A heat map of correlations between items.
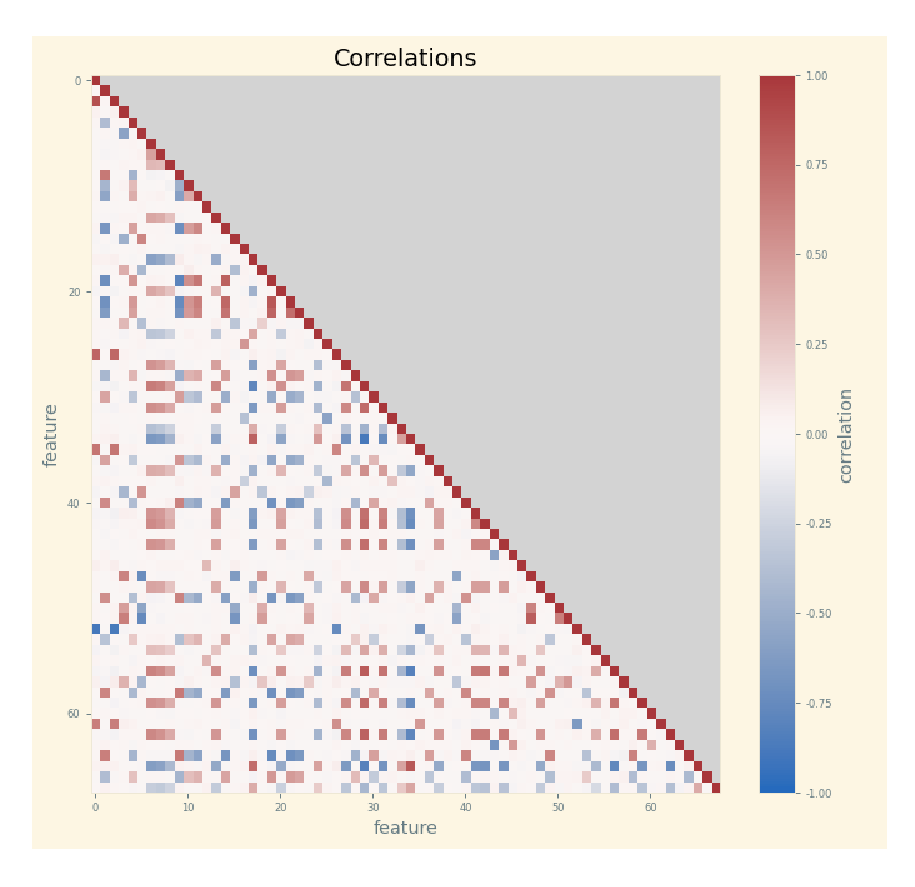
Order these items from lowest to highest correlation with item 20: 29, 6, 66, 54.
66, 54, 6, 29
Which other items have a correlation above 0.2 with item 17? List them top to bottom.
24, 33, 34, 65, 67
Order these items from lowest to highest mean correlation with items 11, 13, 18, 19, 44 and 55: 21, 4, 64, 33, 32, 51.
64, 33, 32, 51, 4, 21
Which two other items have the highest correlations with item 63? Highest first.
45, 60
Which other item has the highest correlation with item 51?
47
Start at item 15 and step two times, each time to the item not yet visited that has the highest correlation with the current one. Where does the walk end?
39
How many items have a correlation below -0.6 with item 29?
3
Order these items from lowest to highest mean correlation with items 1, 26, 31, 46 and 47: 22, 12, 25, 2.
22, 25, 12, 2
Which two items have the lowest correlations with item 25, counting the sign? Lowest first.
32, 38
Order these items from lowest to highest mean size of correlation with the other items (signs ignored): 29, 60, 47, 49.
60, 47, 49, 29
